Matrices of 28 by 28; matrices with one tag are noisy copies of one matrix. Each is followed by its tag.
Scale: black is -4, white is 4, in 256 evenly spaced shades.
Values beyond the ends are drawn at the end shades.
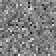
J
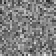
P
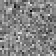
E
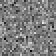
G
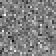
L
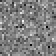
G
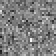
L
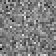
P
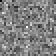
G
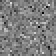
G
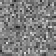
G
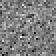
P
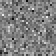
L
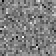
J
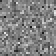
G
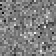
G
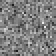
G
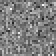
E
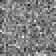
P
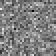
L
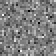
L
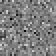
J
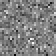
J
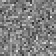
E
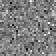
J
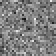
L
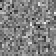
G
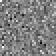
J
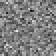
L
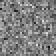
G
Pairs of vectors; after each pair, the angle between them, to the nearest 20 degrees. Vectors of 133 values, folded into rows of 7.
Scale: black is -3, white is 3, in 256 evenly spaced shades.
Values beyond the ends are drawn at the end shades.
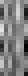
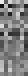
60 degrees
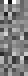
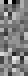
160 degrees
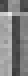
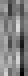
100 degrees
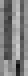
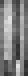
160 degrees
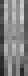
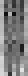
160 degrees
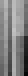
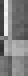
80 degrees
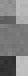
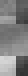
160 degrees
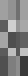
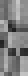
140 degrees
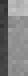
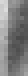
140 degrees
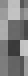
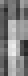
140 degrees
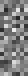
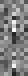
40 degrees
